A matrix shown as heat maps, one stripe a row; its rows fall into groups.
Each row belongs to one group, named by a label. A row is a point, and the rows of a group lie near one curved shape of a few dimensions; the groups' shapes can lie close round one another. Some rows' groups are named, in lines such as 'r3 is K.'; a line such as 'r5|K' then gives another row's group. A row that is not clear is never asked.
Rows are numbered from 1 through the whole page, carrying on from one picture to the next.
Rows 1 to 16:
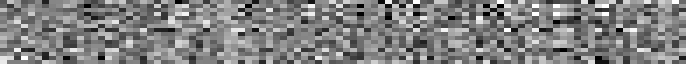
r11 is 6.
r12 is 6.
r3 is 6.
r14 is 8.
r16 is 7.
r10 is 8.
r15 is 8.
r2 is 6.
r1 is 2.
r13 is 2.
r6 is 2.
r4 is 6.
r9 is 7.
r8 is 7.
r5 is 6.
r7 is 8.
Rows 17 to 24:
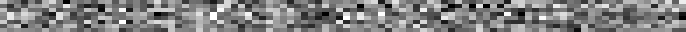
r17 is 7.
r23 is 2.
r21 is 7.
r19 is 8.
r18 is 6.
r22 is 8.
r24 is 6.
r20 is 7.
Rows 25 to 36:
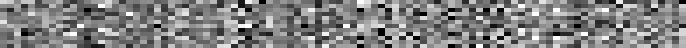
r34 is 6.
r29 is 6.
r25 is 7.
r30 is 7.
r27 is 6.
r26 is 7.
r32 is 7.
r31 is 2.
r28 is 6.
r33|2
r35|7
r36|6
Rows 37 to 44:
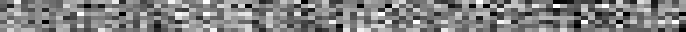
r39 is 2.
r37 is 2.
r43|2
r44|7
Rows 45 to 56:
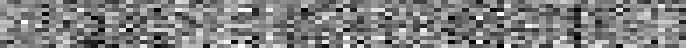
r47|2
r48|2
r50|8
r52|8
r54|2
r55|6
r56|7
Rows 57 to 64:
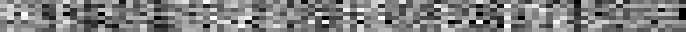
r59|7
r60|8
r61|7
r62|6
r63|7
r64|7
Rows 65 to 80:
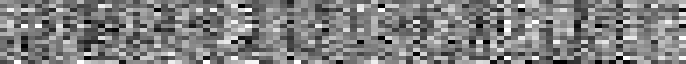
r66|7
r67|7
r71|8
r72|7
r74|7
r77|2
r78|8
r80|2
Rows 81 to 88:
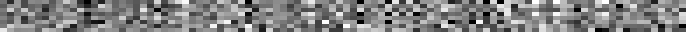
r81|6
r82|7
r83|2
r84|6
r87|7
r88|7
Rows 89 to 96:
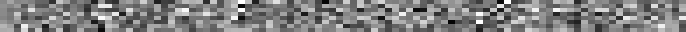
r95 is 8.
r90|7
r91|6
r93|7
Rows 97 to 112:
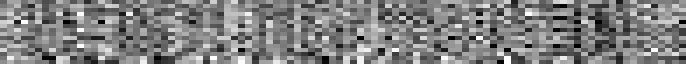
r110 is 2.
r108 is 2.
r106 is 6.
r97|7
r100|8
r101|2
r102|8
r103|7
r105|7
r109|7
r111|7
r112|7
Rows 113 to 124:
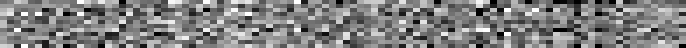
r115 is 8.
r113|2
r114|6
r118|8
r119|6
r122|6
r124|8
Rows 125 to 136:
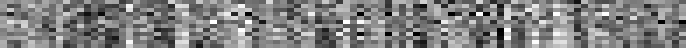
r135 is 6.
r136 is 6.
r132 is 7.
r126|6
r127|8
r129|7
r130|7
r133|6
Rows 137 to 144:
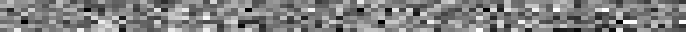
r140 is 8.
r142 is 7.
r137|7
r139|6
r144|2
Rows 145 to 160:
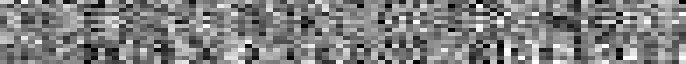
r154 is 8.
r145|8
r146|6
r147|6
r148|8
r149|2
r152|6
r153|7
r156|6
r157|7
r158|7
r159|7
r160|6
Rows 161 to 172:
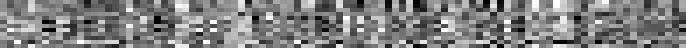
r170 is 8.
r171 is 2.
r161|6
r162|6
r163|6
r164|6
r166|7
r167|6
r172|6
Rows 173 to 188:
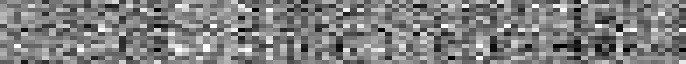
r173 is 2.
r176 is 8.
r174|6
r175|2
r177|6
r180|7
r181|8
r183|6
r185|2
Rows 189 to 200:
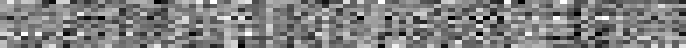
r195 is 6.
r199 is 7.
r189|7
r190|8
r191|6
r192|2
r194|6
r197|8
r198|2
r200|7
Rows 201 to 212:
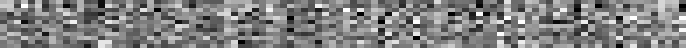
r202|8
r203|2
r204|6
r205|7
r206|2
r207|6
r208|7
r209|2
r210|8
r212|7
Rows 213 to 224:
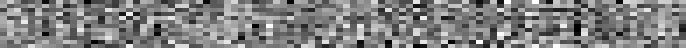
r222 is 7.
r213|8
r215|2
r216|8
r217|8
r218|8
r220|2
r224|6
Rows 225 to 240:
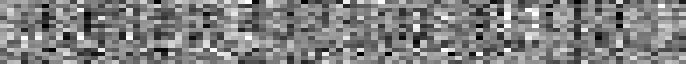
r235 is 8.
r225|2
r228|8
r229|7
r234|8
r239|7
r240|2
